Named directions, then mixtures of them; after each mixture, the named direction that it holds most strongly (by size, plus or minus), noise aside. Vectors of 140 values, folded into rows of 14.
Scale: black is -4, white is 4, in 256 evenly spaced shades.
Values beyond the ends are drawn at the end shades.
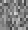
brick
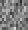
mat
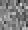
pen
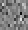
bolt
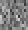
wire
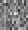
brick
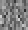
wire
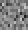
bolt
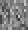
wire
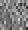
pen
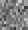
mat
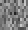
brick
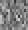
wire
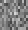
brick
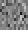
bolt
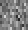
wire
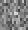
brick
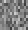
brick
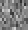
mat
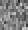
pen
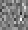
bolt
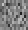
bolt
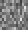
mat
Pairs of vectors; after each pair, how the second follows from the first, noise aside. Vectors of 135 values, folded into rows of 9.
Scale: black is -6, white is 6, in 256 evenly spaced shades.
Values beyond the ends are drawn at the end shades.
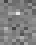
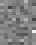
shuffled.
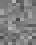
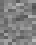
shuffled.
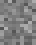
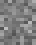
copied.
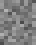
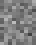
reversed, negated.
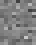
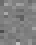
reversed, negated, partly zeroed.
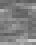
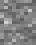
shuffled.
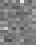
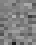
reversed, negated.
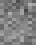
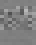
negated, partly zeroed.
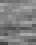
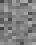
shuffled.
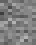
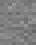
reversed, shrunk.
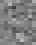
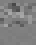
reversed, negated, partly zeroed.
